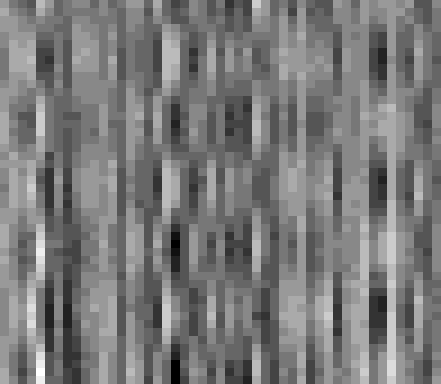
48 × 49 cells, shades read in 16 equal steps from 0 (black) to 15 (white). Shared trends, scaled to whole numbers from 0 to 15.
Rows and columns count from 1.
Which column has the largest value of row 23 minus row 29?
20
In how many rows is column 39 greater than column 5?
19
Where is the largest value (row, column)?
47, 5
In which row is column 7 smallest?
32
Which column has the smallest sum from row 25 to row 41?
8
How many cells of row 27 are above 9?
2
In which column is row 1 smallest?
26
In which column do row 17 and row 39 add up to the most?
44
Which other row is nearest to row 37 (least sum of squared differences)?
42
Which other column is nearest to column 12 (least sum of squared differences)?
15
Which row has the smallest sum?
16
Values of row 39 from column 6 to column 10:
2 8 2 7 8
